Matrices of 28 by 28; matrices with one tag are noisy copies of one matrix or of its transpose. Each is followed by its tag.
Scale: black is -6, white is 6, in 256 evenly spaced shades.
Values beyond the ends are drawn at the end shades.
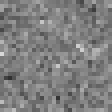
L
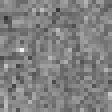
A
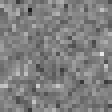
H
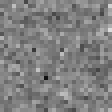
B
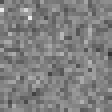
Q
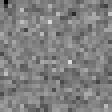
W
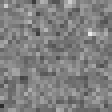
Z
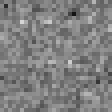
W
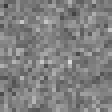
W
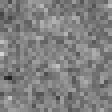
L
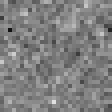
H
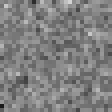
Z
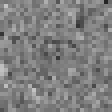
Z
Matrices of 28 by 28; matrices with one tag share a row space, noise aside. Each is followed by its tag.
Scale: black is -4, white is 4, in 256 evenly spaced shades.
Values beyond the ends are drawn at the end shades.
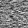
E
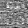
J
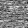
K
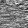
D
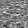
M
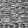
E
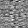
E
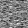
M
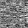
D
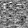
M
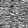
E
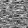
M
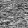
K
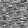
M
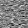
E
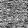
K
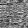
J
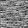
D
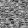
E
